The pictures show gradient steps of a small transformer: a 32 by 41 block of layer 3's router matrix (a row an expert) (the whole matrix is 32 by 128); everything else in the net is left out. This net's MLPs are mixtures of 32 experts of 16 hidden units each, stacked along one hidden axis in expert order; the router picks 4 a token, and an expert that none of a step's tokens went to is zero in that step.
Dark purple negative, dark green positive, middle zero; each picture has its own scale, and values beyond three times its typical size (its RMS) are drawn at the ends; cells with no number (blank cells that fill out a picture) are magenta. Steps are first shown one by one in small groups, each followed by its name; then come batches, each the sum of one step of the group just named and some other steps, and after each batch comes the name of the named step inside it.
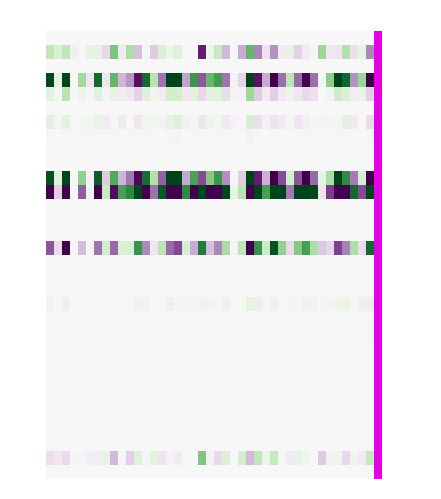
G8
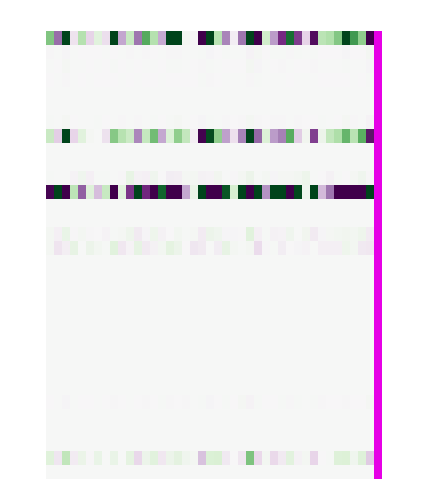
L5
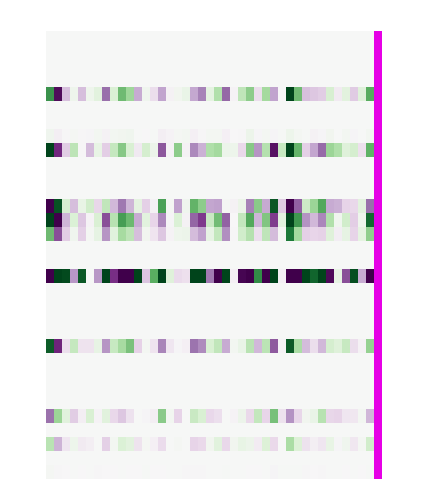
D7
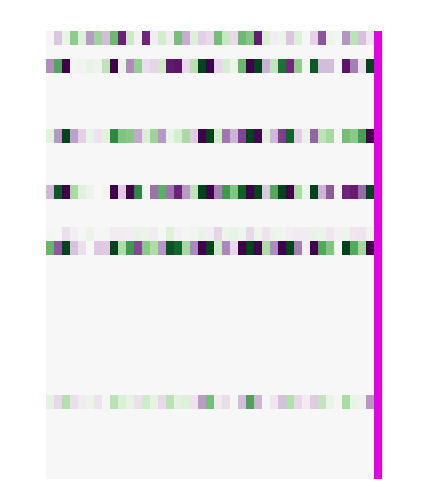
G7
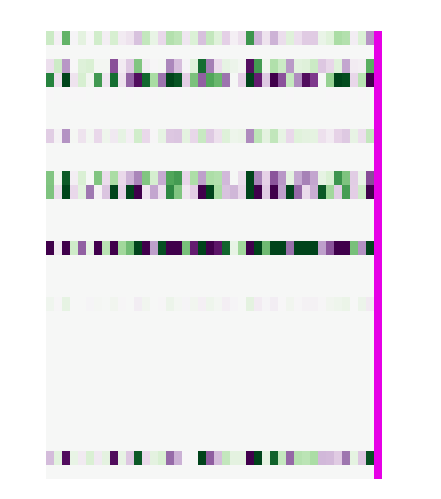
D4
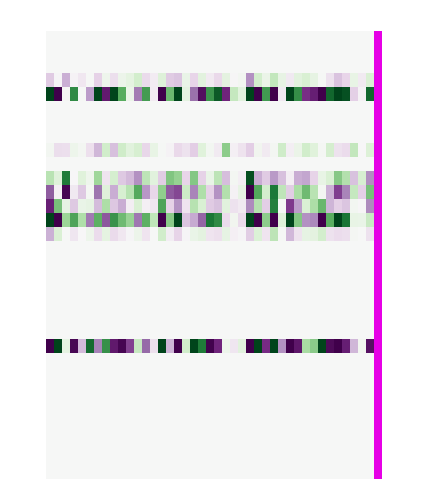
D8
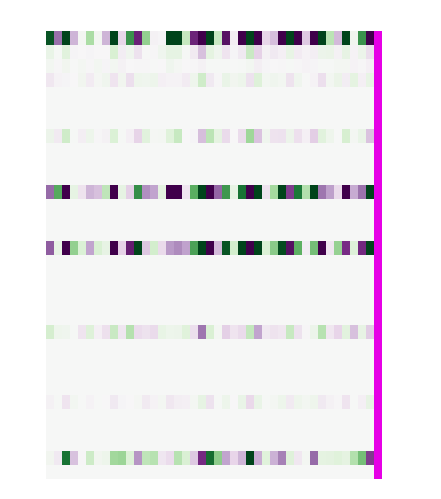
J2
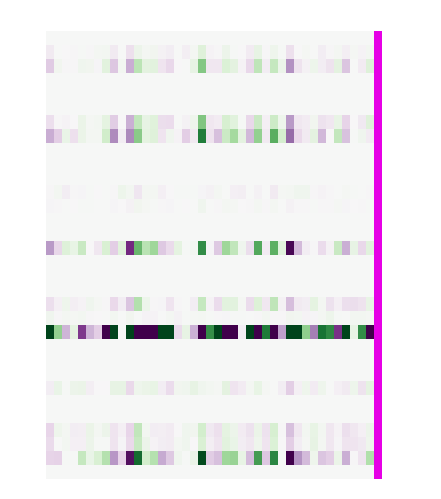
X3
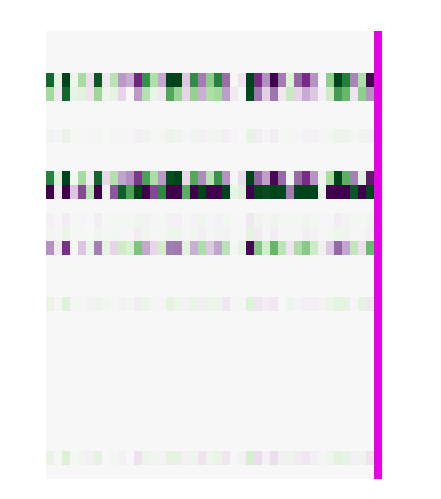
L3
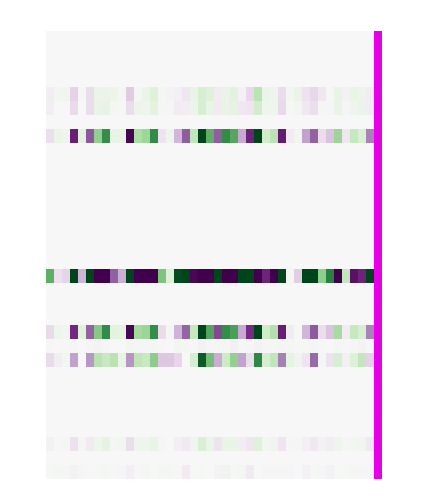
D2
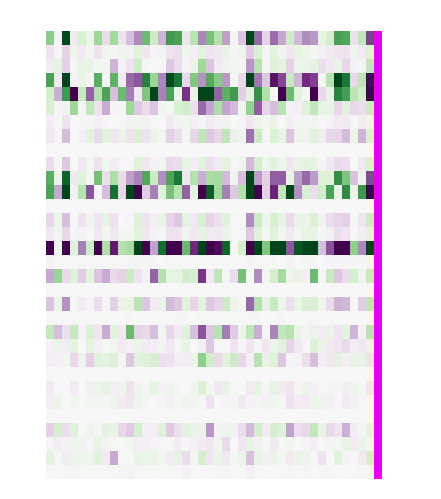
D4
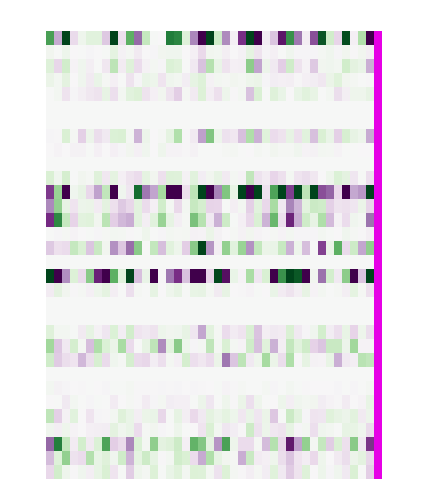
J2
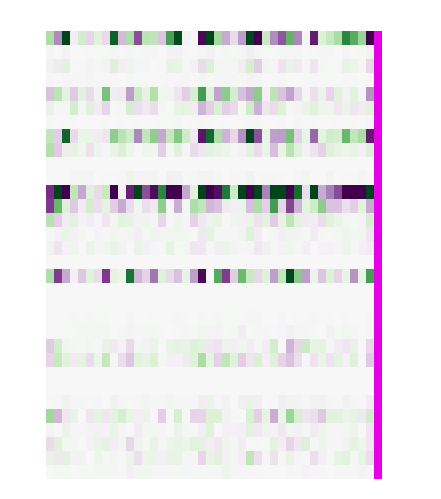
L5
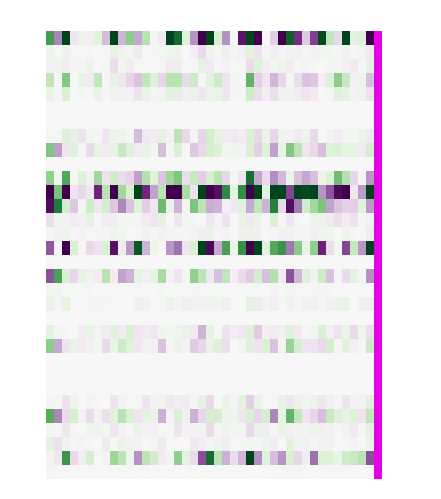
J2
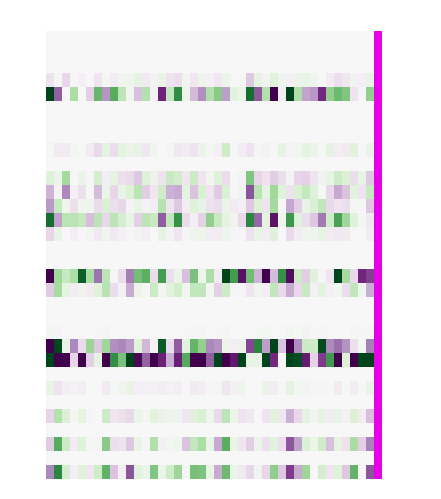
D8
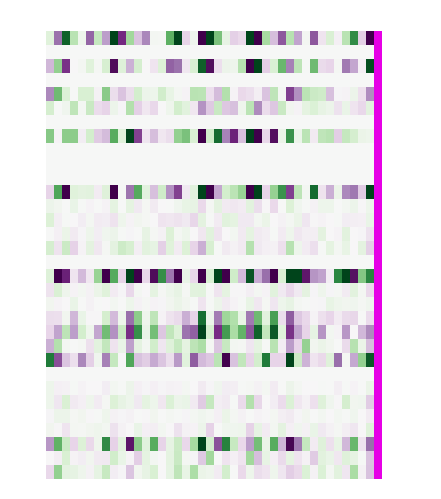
G7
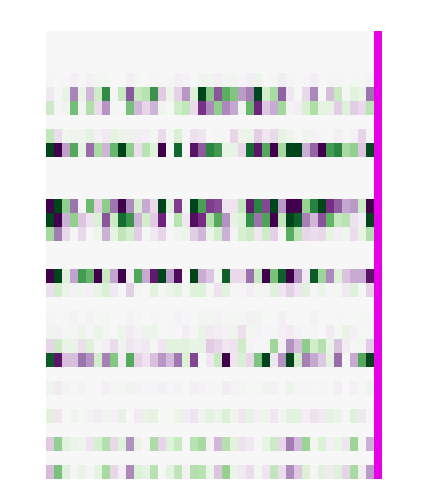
D7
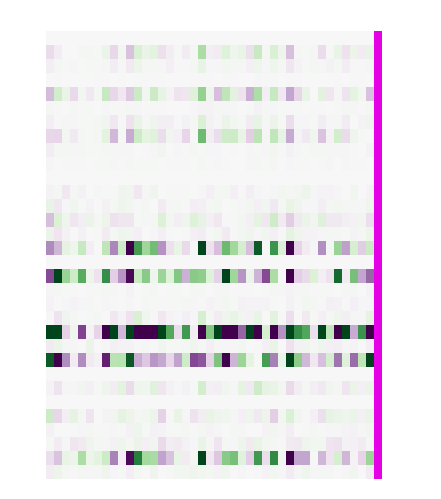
X3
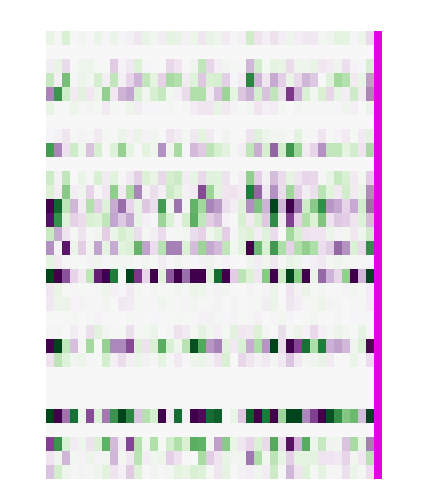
D4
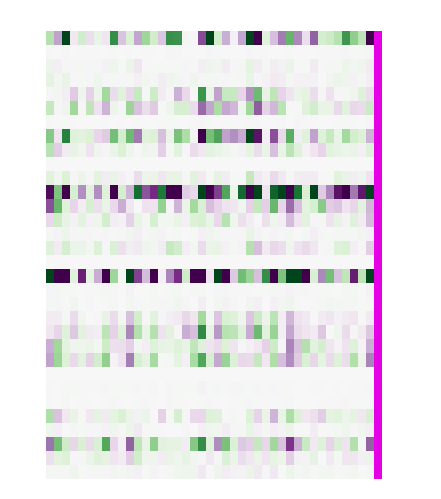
L5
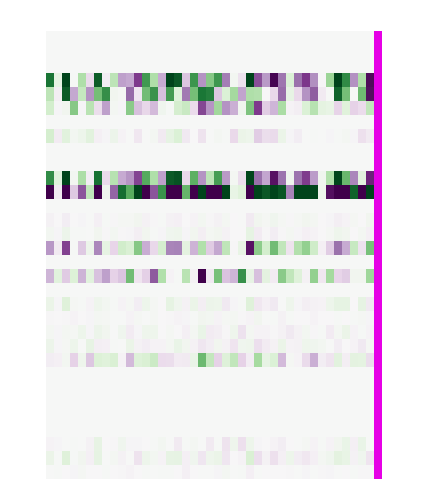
L3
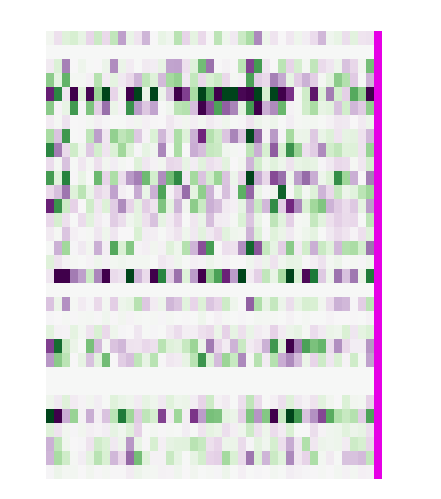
G7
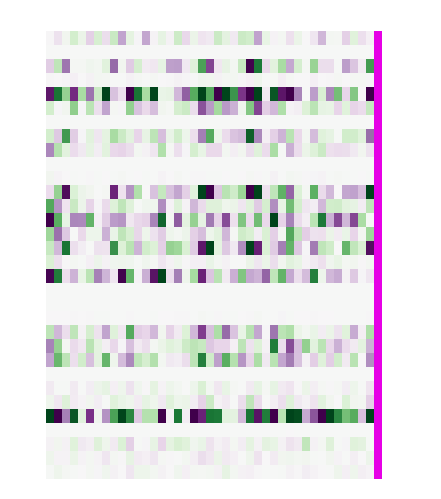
G7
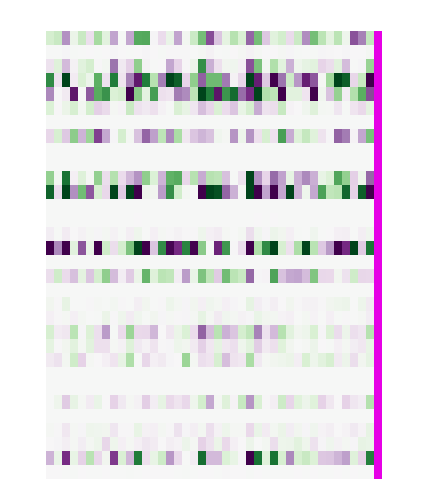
D4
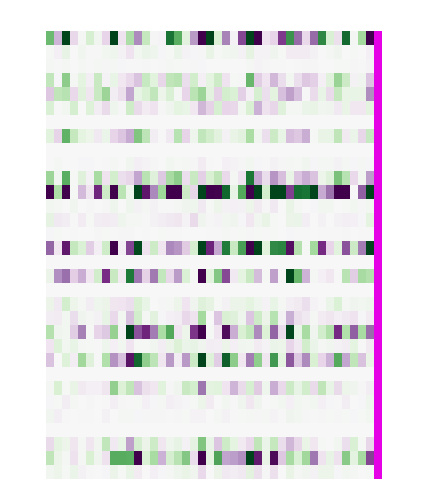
J2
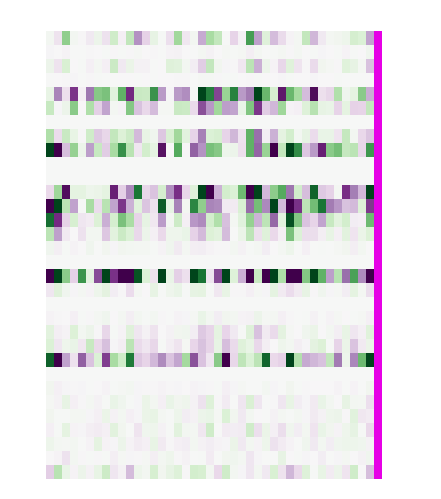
D7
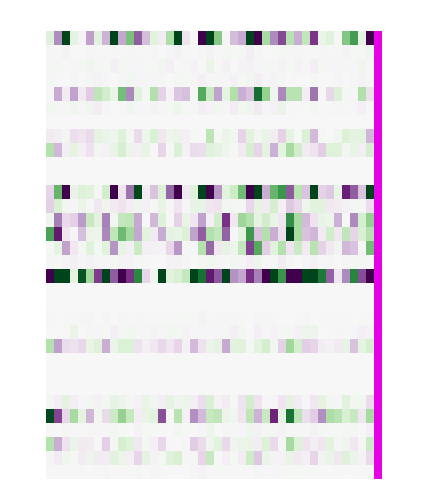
D7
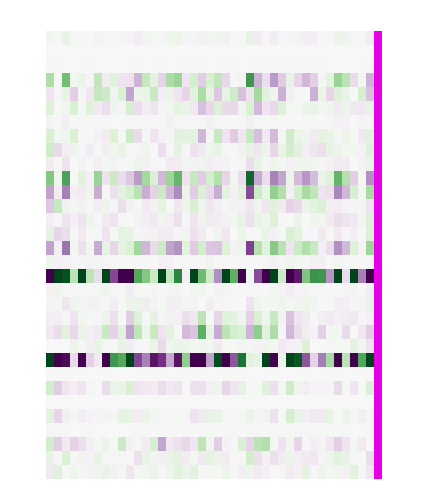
D7
